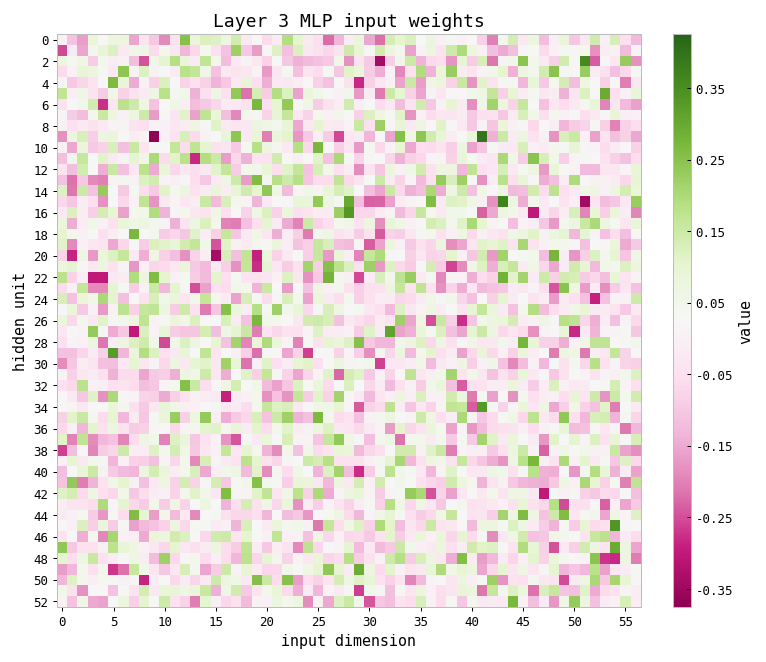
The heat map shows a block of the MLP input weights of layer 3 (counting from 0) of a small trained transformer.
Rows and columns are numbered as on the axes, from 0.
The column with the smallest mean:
47
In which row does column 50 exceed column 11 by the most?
52
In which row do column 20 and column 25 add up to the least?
40
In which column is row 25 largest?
16
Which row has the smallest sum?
23
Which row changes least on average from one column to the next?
8
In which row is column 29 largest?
49
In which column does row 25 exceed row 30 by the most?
21
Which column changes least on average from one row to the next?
37
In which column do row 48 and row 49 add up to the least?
53
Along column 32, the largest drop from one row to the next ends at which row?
28
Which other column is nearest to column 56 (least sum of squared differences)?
38
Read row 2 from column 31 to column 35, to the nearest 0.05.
-0.35 -0.1 0.05 0.15 -0.15
